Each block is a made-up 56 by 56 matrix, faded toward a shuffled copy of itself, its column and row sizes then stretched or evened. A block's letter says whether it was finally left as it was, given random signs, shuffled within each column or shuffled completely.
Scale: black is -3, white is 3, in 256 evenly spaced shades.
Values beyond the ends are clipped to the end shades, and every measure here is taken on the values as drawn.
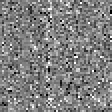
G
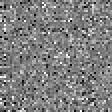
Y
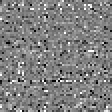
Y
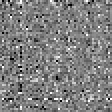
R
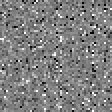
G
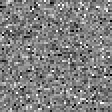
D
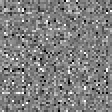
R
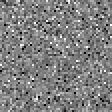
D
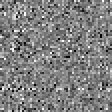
Y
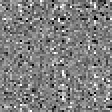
R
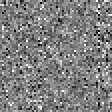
G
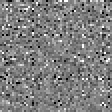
Y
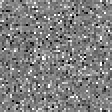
D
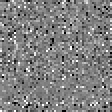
Y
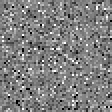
G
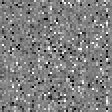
G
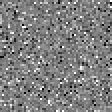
D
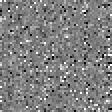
G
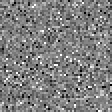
D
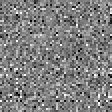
R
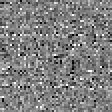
R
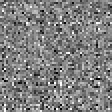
R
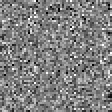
G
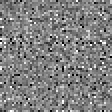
Y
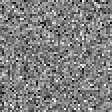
D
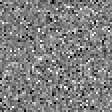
D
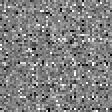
Y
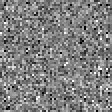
G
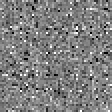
Y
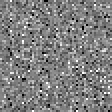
G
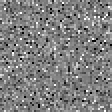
D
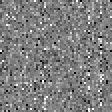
G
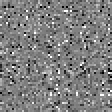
Y
